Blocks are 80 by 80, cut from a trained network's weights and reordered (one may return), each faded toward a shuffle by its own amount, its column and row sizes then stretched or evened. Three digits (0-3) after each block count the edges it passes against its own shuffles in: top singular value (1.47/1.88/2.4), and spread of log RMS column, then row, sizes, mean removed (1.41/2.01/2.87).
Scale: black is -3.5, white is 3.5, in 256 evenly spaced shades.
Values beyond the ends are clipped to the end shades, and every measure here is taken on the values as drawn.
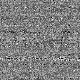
0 1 2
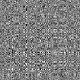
3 2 2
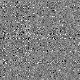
0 2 2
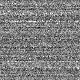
2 0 2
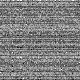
3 1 1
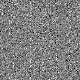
0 2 0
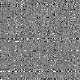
1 2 3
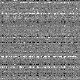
3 2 3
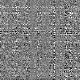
1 3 2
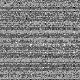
3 2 0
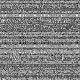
3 1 1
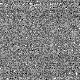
0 1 2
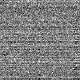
2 2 0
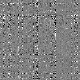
1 3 2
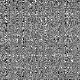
0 3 2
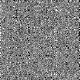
1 2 2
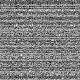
3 2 0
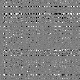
3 2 3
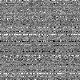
2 1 3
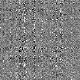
0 3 2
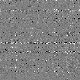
2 1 2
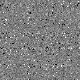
0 1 2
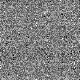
0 2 0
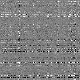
2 2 3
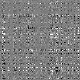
0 3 3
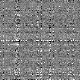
2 3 2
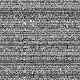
3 2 0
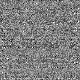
0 1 2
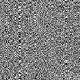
2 2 0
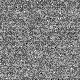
0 0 0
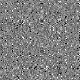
2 2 1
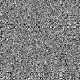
2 1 1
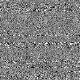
0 1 3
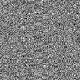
2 0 0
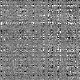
2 3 2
